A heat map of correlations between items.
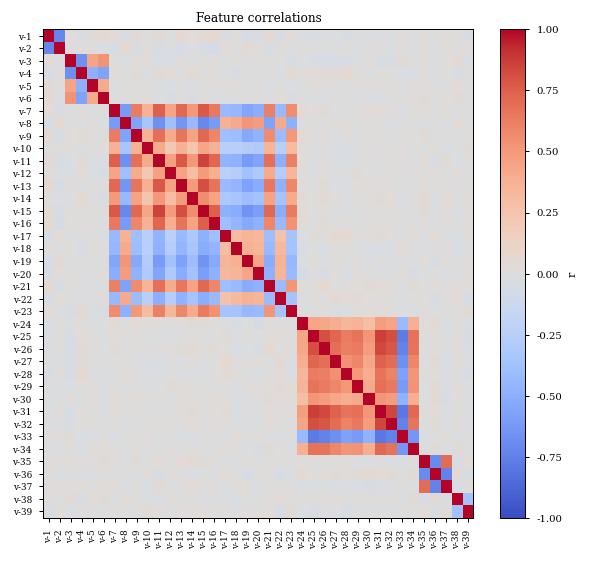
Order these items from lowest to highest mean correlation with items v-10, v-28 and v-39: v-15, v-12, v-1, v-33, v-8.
v-33, v-8, v-1, v-12, v-15
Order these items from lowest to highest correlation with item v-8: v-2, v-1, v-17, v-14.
v-14, v-1, v-2, v-17
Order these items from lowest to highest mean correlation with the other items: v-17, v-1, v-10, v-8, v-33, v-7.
v-33, v-8, v-17, v-1, v-10, v-7
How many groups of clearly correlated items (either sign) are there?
6
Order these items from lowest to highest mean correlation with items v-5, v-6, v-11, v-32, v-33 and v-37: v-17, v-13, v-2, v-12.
v-17, v-2, v-12, v-13
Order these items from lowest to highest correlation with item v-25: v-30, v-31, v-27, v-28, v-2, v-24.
v-2, v-24, v-30, v-28, v-27, v-31
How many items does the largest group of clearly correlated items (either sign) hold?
17
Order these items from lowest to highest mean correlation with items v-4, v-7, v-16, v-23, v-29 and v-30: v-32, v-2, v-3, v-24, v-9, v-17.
v-17, v-3, v-2, v-24, v-32, v-9
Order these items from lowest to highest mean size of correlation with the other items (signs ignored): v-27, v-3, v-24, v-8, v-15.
v-3, v-24, v-27, v-8, v-15
